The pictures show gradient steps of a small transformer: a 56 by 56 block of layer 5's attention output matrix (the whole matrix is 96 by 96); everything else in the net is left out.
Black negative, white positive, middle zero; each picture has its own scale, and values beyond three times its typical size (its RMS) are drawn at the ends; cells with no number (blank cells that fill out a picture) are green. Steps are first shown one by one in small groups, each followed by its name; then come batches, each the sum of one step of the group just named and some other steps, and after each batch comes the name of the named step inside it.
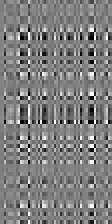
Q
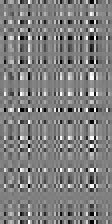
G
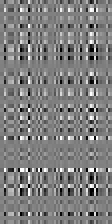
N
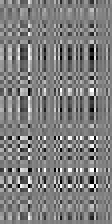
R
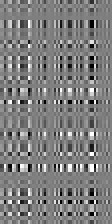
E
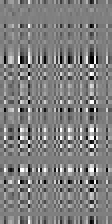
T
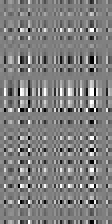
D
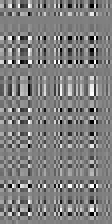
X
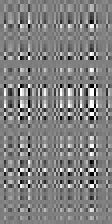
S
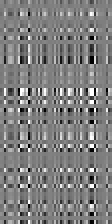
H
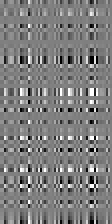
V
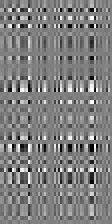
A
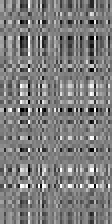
G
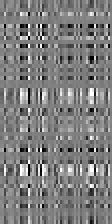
V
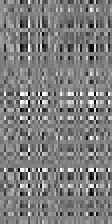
N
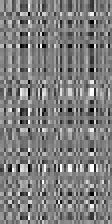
E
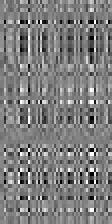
S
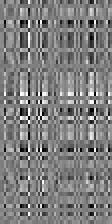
G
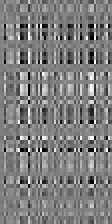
Q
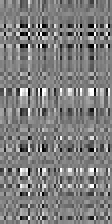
R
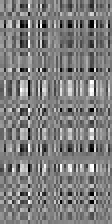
E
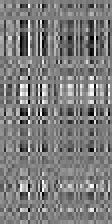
X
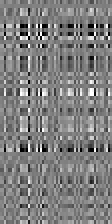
R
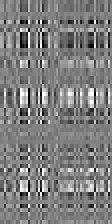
S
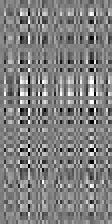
D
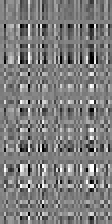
T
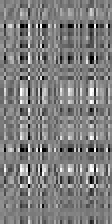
V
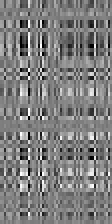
R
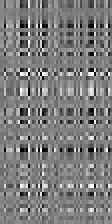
Q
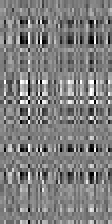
A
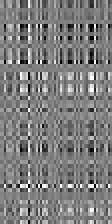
X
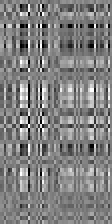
A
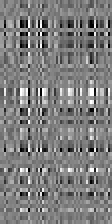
V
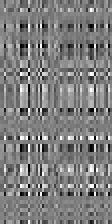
N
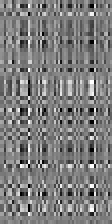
X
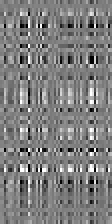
V
